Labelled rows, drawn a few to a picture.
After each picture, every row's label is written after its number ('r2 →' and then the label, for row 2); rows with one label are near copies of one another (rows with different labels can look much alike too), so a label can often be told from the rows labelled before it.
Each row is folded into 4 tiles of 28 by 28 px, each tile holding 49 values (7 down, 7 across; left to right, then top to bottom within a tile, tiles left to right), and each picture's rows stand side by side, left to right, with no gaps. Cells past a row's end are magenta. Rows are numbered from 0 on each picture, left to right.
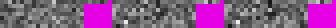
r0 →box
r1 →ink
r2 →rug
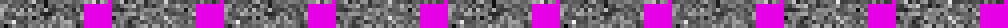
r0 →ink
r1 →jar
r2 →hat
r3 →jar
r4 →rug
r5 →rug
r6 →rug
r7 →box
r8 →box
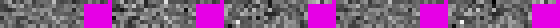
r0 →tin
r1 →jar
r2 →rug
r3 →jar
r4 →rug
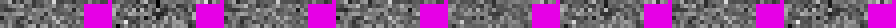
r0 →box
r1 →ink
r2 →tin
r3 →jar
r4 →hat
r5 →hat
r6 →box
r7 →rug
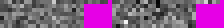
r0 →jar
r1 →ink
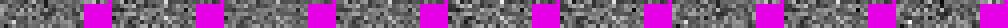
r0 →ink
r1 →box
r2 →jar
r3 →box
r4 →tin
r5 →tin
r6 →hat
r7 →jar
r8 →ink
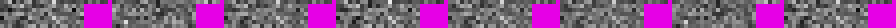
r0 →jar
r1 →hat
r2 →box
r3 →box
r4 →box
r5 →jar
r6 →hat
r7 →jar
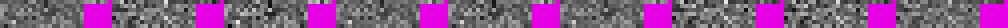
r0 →hat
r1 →box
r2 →rug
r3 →hat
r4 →ink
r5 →hat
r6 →tin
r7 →jar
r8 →tin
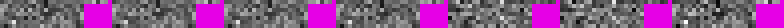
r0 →hat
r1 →hat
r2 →rug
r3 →rug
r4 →jar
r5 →tin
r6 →rug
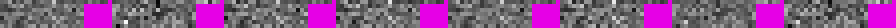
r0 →jar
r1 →rug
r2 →jar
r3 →tin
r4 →jar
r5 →box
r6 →rug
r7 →ink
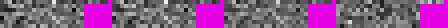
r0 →tin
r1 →tin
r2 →tin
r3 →ink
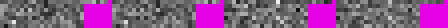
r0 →ink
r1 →hat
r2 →box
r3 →jar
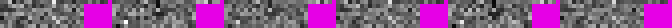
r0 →box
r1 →rug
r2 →hat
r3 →box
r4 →ink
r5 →box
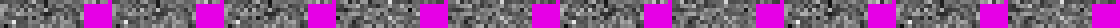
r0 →rug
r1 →rug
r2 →ink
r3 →jar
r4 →box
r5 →ink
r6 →tin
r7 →rug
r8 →hat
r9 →tin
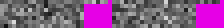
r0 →hat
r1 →box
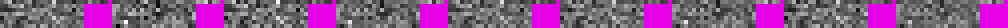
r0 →tin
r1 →rug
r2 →box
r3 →hat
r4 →tin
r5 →jar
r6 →hat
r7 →jar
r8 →hat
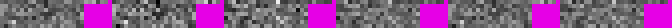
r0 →rug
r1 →ink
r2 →tin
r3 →box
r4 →hat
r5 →jar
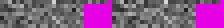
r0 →box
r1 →tin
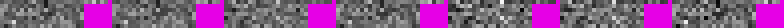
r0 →ink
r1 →rug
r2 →jar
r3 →hat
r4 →tin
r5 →box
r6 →ink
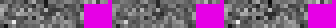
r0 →hat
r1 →ink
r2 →ink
